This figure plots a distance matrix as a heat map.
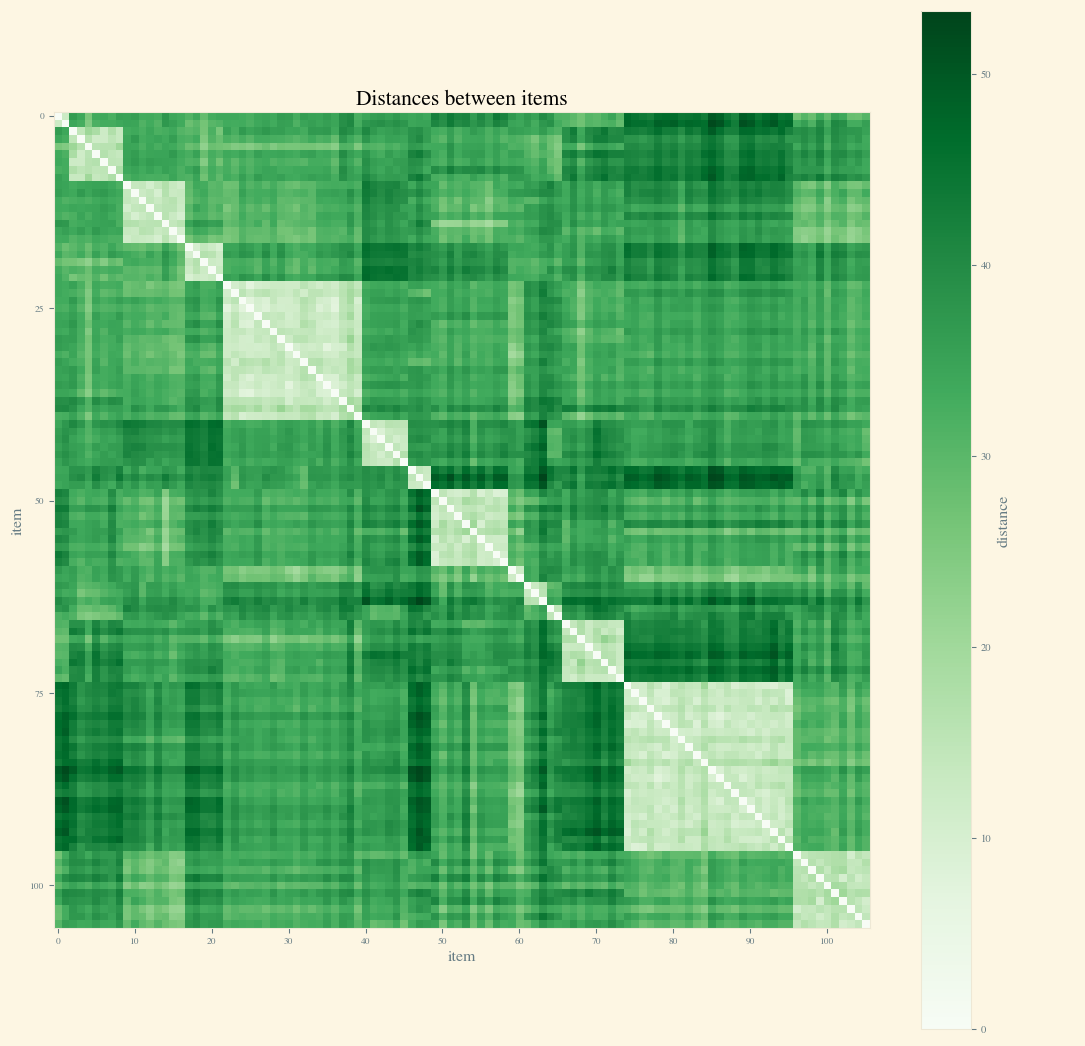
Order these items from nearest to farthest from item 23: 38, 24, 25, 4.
25, 24, 38, 4
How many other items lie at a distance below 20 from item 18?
4
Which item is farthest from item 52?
47
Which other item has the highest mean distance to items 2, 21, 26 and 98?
85
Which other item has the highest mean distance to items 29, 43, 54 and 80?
63
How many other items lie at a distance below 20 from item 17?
4
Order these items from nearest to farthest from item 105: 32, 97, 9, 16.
97, 16, 9, 32
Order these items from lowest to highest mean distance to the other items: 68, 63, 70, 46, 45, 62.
68, 45, 62, 70, 46, 63
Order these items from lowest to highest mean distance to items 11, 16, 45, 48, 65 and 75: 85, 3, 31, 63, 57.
31, 3, 57, 85, 63
